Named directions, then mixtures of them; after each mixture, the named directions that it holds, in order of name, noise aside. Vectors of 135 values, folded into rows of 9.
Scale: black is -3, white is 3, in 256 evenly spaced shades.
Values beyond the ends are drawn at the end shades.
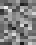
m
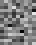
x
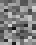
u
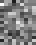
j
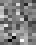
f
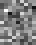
f, j, u.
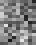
f, u.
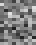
j, u.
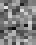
m, u.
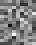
f, m, x.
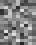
m.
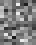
f, u.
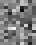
m, u.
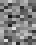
u.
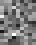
f, x.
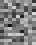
x.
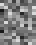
j, m, u.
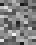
f, j, m.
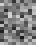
j, u, x.
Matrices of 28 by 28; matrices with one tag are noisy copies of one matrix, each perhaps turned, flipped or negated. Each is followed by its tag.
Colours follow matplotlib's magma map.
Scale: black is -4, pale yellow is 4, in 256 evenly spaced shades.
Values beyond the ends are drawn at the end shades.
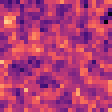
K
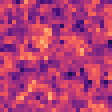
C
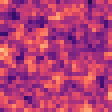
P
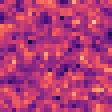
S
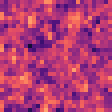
C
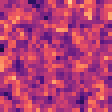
S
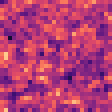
P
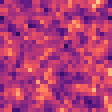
K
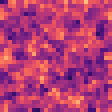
P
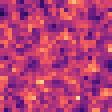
S
